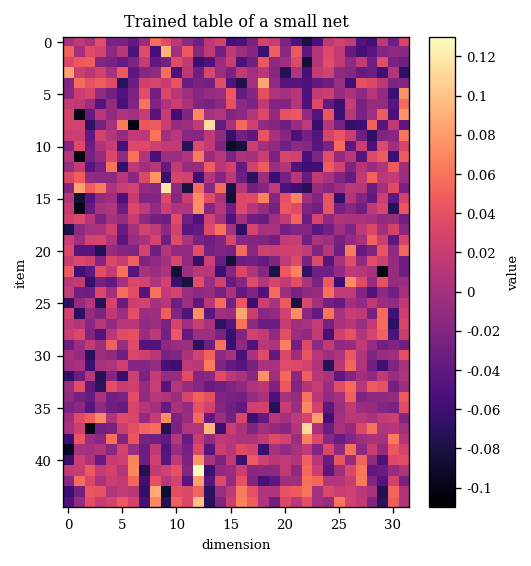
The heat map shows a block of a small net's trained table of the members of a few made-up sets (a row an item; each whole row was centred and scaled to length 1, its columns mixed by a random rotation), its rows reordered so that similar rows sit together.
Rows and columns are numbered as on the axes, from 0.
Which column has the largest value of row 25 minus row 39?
18
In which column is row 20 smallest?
3
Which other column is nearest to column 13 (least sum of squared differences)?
7
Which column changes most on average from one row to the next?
1
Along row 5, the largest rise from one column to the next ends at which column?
31
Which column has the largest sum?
12
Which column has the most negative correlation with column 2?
13
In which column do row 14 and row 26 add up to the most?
9
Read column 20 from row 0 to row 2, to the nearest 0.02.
-0.02 -0.02 0
